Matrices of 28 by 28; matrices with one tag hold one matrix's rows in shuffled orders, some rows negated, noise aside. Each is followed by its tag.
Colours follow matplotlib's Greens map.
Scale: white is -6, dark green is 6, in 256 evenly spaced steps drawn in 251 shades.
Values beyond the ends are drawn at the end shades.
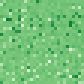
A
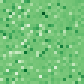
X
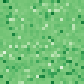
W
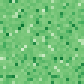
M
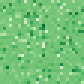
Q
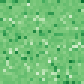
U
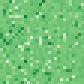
X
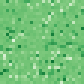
W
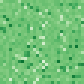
Q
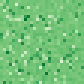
X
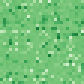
U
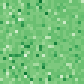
X
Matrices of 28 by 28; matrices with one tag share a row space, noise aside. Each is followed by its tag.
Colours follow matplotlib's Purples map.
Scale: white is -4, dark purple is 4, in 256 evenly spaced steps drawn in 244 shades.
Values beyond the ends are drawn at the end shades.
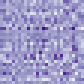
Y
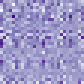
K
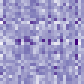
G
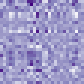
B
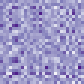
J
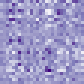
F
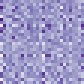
K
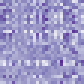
Y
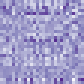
Y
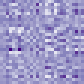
F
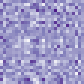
G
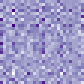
K
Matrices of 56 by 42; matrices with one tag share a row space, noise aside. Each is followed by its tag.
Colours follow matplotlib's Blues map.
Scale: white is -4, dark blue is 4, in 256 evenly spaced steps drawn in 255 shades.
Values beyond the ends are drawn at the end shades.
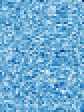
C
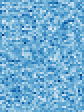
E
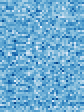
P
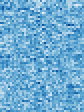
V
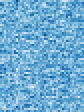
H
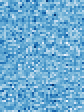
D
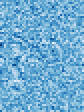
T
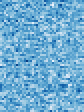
H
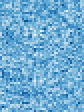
E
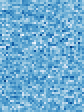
E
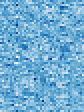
H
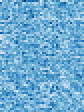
H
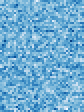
D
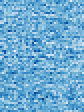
D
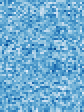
C
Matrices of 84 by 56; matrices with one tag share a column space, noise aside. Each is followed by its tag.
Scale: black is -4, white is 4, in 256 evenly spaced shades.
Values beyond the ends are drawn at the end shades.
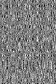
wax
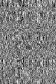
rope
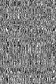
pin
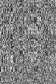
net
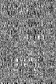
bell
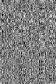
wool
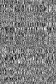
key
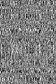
pin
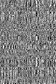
rope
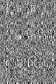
bell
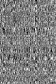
key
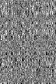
bell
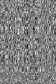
net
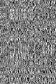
pin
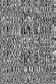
net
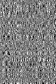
bell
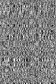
bell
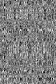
pin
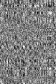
rope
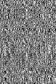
pin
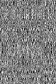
pin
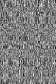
rope
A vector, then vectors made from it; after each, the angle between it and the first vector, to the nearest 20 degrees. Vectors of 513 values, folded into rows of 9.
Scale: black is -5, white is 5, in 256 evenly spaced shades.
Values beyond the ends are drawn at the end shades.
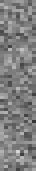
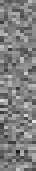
140 degrees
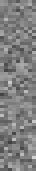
120 degrees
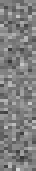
140 degrees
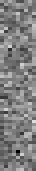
140 degrees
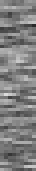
80 degrees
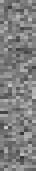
140 degrees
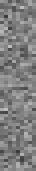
140 degrees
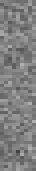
160 degrees
